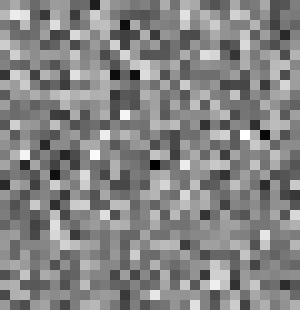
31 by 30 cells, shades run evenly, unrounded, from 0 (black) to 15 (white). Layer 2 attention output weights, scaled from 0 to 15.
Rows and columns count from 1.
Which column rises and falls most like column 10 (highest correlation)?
3
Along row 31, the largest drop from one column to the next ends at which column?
25
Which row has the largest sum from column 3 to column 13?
10
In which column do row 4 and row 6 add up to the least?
29
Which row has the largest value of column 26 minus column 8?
17
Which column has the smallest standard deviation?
20
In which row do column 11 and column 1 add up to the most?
14
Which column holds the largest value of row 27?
22
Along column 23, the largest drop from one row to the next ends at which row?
18
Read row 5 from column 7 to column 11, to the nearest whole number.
9 4 7 9 7
